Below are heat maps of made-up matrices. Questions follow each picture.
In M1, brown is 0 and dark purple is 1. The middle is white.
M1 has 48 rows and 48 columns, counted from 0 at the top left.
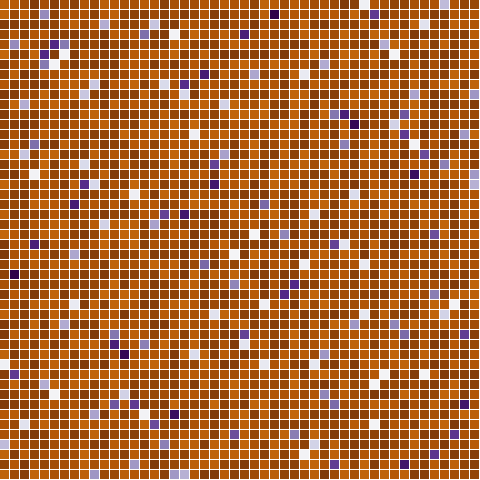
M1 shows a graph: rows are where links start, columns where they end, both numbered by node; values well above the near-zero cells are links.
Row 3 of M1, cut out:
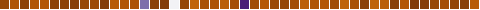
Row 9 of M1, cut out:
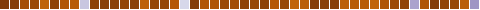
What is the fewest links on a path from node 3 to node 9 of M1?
3
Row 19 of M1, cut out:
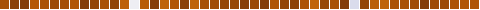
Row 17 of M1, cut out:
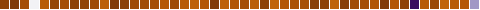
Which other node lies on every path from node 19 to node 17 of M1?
node 13
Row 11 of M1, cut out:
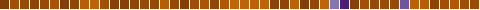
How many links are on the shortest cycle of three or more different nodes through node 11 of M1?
3
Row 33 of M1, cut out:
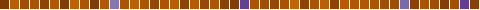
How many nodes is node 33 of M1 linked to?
4
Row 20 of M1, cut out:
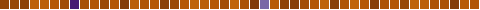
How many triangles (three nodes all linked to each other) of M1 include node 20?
0
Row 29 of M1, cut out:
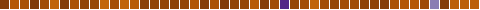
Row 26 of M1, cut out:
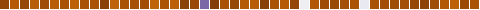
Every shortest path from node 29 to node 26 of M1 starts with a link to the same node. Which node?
node 43
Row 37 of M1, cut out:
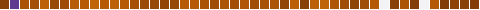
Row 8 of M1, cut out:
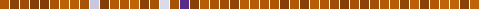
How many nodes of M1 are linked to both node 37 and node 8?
0
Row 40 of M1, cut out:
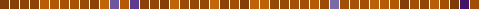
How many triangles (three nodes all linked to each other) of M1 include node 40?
3
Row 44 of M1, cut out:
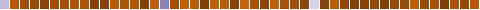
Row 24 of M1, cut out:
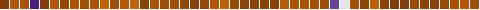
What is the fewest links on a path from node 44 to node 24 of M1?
7
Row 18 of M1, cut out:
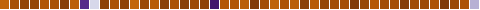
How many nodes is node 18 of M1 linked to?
4
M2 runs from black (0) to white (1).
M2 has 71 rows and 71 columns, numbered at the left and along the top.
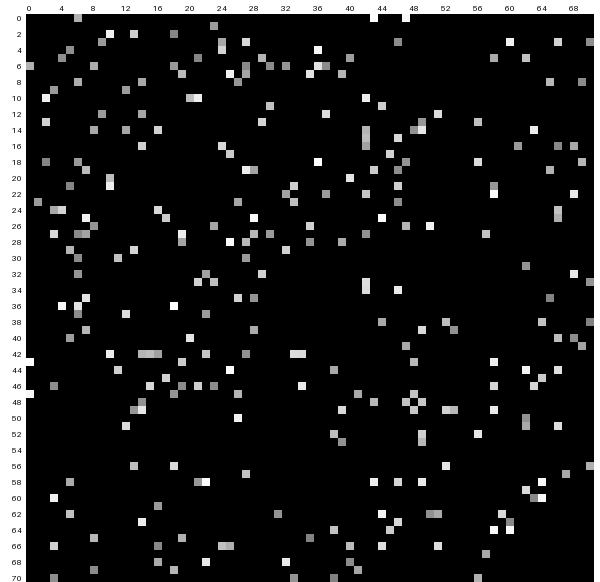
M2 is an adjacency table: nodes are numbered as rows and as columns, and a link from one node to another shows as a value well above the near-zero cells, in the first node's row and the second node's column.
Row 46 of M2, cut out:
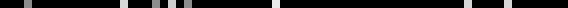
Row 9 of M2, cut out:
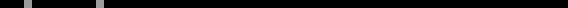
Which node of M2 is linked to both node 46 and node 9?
node 3
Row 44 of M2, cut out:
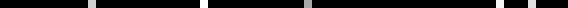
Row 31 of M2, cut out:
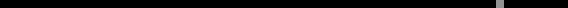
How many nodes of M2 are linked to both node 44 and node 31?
1
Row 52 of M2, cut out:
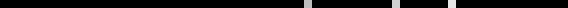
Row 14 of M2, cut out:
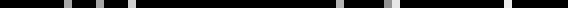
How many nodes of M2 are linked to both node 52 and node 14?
1
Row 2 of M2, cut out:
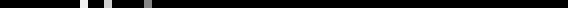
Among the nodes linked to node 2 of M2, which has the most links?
node 18
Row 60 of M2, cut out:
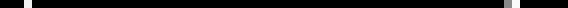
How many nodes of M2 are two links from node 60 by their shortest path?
10
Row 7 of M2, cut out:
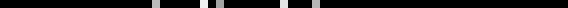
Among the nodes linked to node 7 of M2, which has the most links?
node 27
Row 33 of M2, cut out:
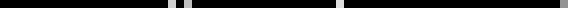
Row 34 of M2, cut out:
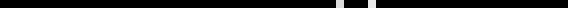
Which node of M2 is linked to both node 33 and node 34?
node 42
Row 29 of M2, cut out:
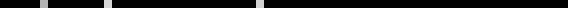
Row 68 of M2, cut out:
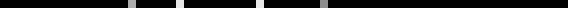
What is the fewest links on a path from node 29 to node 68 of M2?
2
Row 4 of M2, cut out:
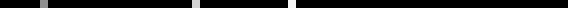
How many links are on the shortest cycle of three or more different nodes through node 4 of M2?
5
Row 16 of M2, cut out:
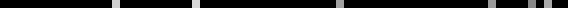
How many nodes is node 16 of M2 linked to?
6
